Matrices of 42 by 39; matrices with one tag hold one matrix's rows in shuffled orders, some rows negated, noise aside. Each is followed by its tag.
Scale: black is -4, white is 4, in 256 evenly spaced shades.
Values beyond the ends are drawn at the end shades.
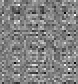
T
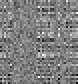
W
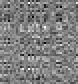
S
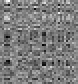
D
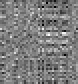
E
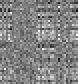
W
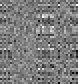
W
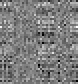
W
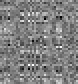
S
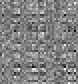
T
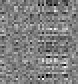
E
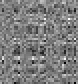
T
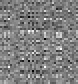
S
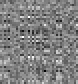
S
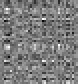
D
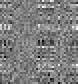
W
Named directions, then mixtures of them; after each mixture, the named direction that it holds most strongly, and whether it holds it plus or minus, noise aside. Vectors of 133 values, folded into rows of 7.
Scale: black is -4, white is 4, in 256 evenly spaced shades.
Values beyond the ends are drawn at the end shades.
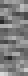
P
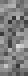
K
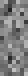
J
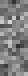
K, minus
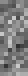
K, minus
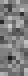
J, plus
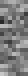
P, plus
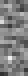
P, minus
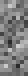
K, plus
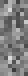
J, minus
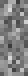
J, minus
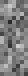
K, plus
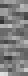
P, plus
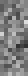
K, minus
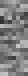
P, plus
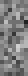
K, plus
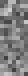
J, minus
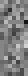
J, plus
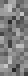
K, plus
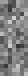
K, minus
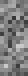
K, plus
